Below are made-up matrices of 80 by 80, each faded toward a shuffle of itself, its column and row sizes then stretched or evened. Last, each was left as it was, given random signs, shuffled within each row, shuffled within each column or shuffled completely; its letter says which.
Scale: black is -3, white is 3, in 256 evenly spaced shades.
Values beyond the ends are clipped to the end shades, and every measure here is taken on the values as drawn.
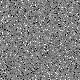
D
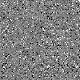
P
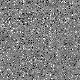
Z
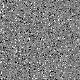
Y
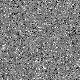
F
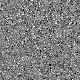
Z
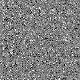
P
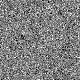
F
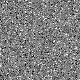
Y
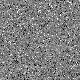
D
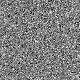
D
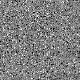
P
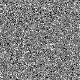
Z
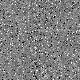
Y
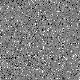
P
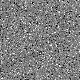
Y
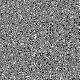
Y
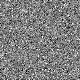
F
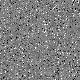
Y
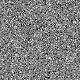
Z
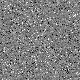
F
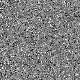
Y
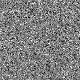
F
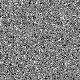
F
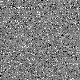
F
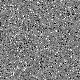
D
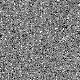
Y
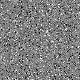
Y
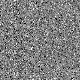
Y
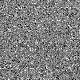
F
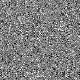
P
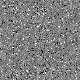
Y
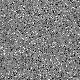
D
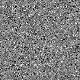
Z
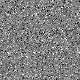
Z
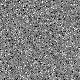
D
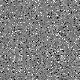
P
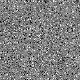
P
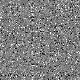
P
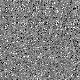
Z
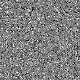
Z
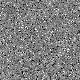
D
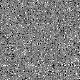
Z
